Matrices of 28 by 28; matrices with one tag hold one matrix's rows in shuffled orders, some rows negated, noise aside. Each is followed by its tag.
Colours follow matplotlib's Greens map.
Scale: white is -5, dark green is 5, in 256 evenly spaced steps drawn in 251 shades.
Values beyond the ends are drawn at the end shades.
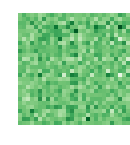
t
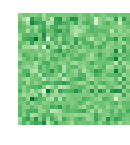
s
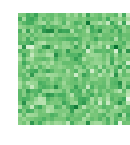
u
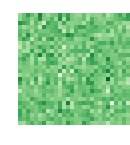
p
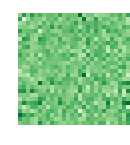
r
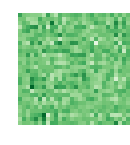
s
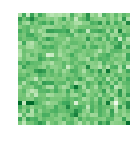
u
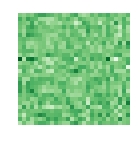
u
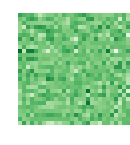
u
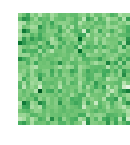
r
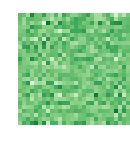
s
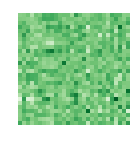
u
